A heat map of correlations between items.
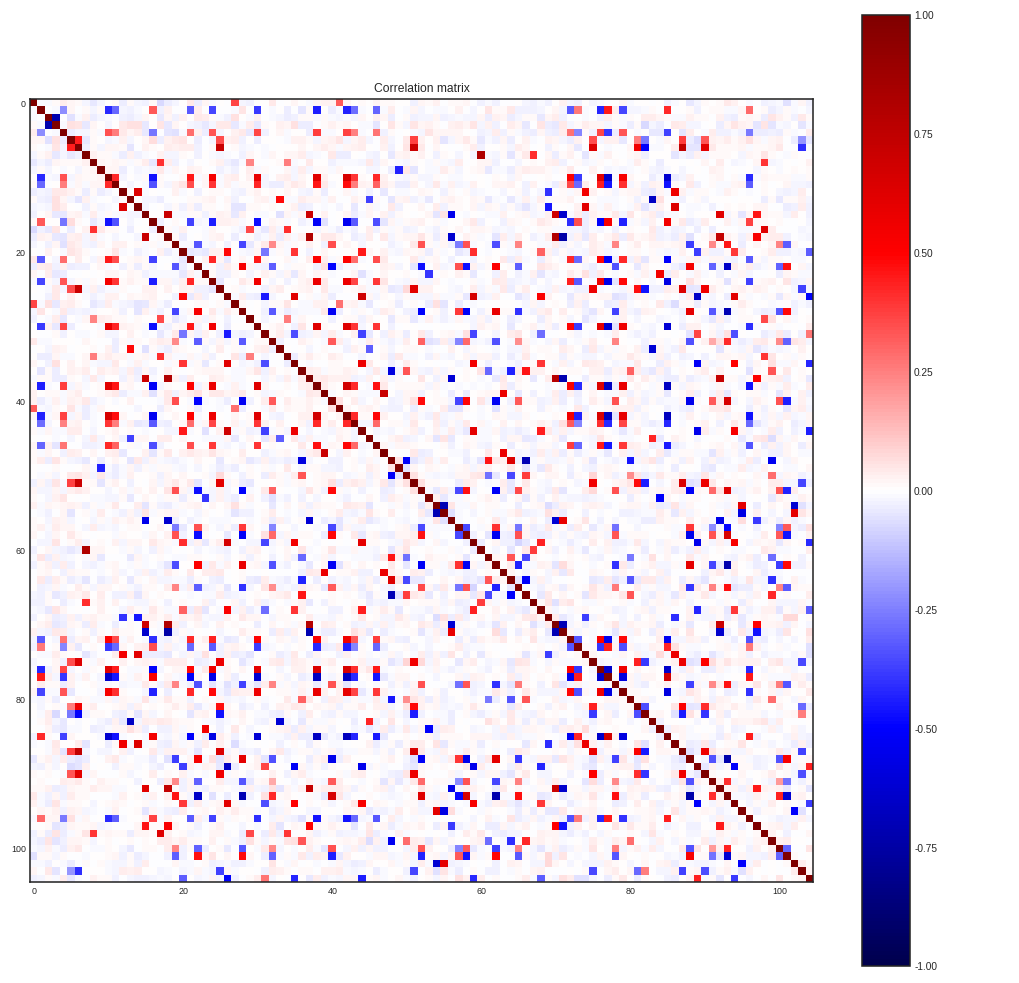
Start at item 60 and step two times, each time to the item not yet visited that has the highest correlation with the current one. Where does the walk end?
67
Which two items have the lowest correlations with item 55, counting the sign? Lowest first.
54, 95
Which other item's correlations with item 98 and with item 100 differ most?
17
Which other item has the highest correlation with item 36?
66
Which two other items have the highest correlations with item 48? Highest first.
64, 61
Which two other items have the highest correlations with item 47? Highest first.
39, 63
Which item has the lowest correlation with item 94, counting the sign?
89
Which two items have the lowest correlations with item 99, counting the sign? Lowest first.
48, 64
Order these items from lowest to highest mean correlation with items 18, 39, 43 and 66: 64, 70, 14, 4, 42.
64, 14, 4, 42, 70
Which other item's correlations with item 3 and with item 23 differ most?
2
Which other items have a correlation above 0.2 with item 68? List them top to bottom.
20, 26, 35, 44, 59, 94
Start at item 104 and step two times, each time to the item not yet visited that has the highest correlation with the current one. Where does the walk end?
31
